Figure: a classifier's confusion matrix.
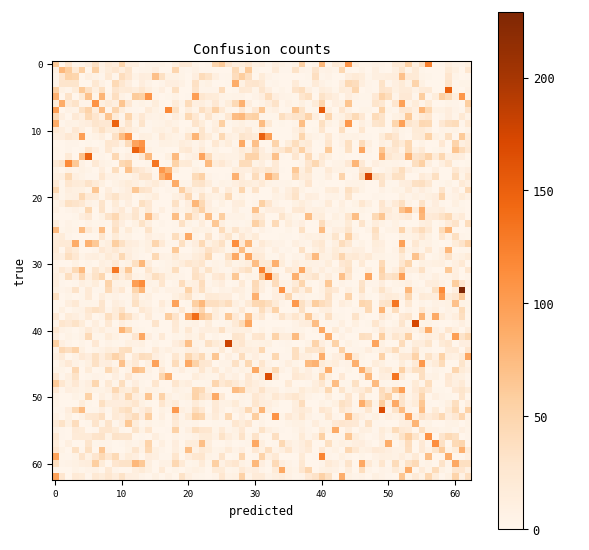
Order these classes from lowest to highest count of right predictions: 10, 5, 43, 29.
10, 43, 5, 29
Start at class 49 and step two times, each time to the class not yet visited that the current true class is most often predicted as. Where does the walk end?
18
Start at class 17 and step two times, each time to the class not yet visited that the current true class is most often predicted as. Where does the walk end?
32
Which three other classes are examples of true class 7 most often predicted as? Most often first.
40, 17, 0
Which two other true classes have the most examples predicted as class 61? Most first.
34, 5
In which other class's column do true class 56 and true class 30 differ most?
13
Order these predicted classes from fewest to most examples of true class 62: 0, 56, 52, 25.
25, 56, 52, 0
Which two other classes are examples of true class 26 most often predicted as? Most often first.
20, 44
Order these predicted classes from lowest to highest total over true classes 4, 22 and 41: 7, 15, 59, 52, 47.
15, 47, 7, 52, 59
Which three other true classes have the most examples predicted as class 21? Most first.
38, 5, 11
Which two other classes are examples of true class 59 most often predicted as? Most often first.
40, 0
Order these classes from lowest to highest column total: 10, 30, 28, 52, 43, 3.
43, 3, 10, 28, 30, 52
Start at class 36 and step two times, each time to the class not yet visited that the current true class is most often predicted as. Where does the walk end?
46
